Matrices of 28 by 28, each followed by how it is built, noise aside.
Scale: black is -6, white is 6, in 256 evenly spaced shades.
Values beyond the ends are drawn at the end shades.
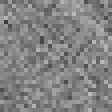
Toeplitz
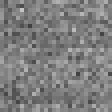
blocks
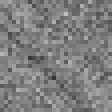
Toeplitz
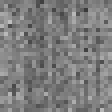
blocks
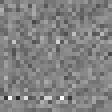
uneven rows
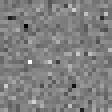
sparse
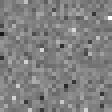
sparse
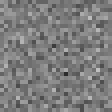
repeating rows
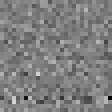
uneven rows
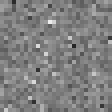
sparse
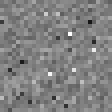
sparse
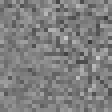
upper triangular
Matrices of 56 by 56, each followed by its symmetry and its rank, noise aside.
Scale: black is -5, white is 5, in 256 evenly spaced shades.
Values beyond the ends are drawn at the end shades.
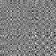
no symmetry, rank three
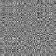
antisymmetric, rank four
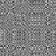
antisymmetric, rank four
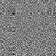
no symmetry, rank five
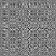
symmetric, rank four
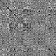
symmetric, rank four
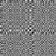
symmetric, rank four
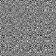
no symmetry, rank five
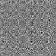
no symmetry, rank five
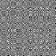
symmetric, rank four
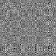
no symmetry, rank five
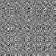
antisymmetric, rank four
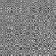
no symmetry, rank five
